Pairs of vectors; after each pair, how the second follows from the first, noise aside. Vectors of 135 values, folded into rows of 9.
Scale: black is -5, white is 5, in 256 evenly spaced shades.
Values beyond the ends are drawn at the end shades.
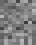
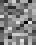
scaled up.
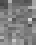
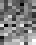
reversed, negated, scaled up.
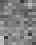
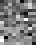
scaled up.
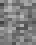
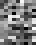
reversed, negated, scaled up.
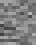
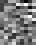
reversed, negated, scaled up.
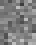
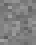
wrapped around, shrunk.
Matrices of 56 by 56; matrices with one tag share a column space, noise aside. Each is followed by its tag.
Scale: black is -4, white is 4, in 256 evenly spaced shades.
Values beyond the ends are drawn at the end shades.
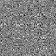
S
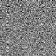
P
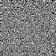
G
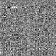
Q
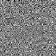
P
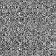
Q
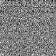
P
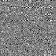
G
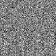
Q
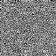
G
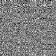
P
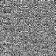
P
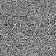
S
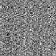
Q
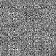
Q
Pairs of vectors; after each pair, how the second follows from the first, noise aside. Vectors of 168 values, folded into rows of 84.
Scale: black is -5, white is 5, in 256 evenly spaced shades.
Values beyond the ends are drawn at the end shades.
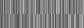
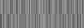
wrapped around, negated, shrunk.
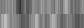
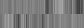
reversed, negated, partly zeroed.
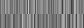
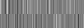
reversed, negated, partly zeroed.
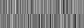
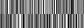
reversed, negated, scaled up.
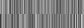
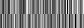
wrapped around, scaled up.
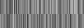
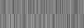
reversed, shrunk.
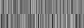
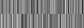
wrapped around.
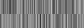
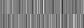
reversed, negated, partly zeroed.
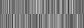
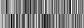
reversed, negated, scaled up.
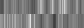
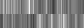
wrapped around.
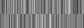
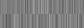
reversed, shrunk.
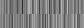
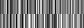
reversed, negated, scaled up.
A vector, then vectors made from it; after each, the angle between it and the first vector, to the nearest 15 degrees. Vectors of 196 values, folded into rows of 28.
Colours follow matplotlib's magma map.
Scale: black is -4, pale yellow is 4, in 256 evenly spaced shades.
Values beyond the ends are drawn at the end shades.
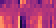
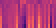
60 degrees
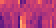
165 degrees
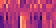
150 degrees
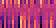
135 degrees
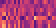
60 degrees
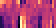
165 degrees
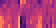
15 degrees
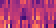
60 degrees
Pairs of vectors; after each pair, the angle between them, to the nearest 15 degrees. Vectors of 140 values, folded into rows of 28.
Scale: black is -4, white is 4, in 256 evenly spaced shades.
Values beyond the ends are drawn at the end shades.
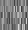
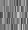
30 degrees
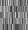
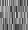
15 degrees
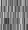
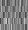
120 degrees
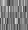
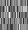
105 degrees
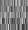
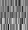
150 degrees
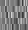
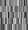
120 degrees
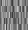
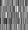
60 degrees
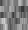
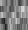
165 degrees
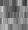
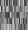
75 degrees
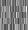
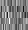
90 degrees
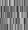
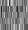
45 degrees
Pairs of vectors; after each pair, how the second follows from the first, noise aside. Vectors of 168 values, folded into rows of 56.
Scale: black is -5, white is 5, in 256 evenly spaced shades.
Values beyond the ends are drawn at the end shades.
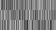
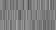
reversed, shrunk.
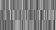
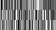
reversed, scaled up.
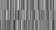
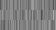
wrapped around, negated, shrunk.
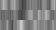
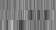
negated, partly zeroed.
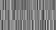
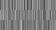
wrapped around, negated, shrunk.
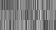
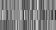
wrapped around.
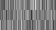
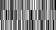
scaled up.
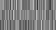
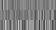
reversed, negated, partly zeroed.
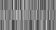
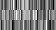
scaled up.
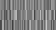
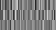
wrapped around.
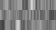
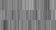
wrapped around, negated, shrunk.
